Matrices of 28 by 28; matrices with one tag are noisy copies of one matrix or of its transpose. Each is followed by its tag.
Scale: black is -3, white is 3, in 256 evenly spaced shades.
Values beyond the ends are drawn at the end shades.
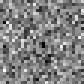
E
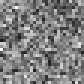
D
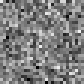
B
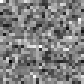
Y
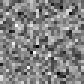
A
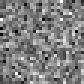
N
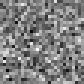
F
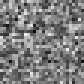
Y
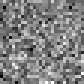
N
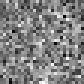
N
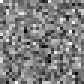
E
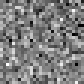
D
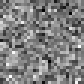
D
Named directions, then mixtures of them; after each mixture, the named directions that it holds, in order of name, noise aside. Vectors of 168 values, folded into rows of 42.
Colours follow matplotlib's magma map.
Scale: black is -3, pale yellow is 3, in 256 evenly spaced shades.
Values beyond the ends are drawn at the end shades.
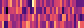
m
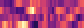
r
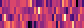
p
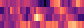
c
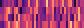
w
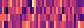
m.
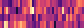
m, r.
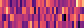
m, p.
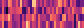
m.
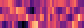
r.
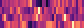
c, p.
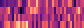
r, w.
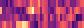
r.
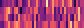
w.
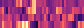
m, r.
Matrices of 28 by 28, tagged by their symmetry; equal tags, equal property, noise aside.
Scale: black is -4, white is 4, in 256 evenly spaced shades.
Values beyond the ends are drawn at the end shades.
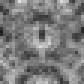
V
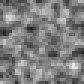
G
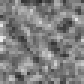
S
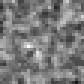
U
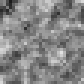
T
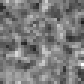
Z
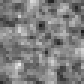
U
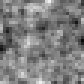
S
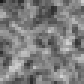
Z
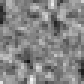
G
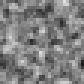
S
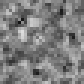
T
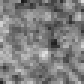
S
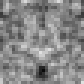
V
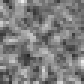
U
